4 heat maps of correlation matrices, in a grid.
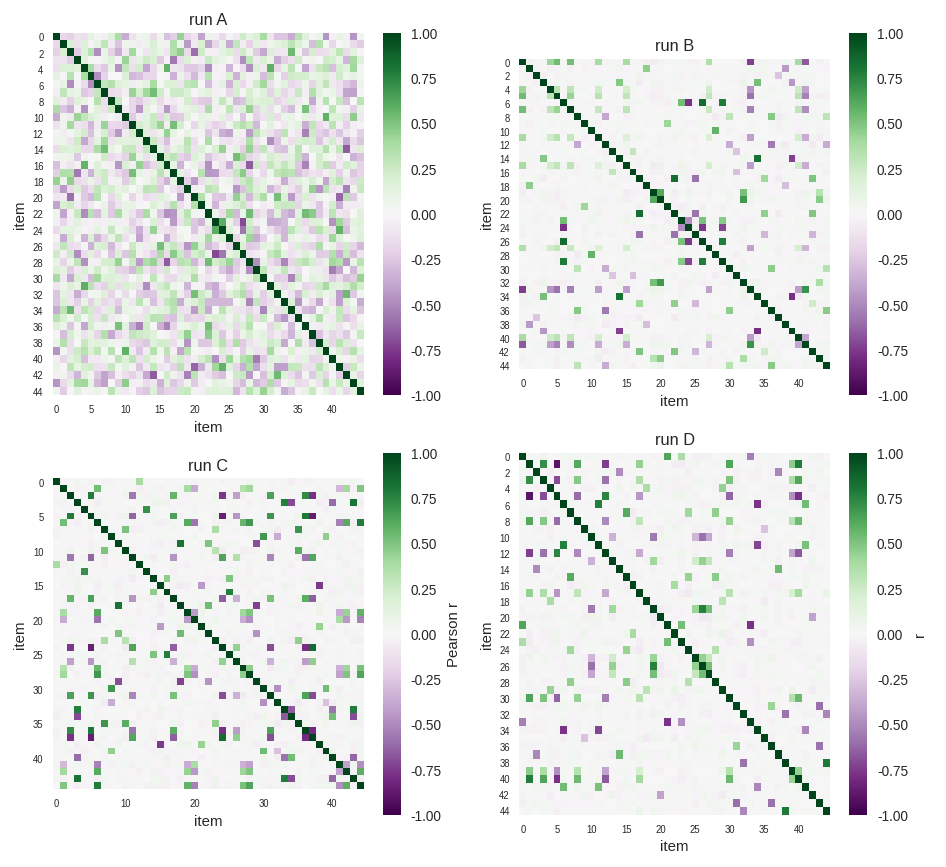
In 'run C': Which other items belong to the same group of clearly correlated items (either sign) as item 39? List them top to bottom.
8, 30, 32
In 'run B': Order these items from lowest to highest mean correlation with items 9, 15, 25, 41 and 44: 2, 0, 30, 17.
17, 0, 2, 30
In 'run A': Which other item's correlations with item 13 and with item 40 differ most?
31
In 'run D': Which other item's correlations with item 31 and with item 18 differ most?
43
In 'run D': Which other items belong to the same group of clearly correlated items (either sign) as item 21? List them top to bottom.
0, 23, 33
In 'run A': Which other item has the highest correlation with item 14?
7
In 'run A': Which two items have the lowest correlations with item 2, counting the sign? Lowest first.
20, 6
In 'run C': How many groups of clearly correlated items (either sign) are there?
10
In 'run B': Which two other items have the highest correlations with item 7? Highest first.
0, 5
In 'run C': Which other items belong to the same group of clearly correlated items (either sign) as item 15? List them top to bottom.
21, 38
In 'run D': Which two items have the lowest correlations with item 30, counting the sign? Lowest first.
5, 12
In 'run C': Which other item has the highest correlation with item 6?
44
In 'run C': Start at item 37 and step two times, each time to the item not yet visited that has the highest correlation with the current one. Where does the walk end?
11
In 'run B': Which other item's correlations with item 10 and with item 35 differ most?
28
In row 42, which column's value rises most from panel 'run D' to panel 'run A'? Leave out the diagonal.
20
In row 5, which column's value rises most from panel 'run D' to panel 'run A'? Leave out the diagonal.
1
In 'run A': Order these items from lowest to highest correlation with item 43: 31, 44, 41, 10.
44, 41, 31, 10
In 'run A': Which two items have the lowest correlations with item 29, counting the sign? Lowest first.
40, 28
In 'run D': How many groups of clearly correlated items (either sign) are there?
12
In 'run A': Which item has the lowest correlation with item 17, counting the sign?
3
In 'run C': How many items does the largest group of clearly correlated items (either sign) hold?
9
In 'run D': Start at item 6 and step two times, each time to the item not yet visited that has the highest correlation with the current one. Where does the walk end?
41
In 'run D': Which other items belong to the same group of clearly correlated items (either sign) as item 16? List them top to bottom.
22
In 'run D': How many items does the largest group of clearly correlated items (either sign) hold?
9
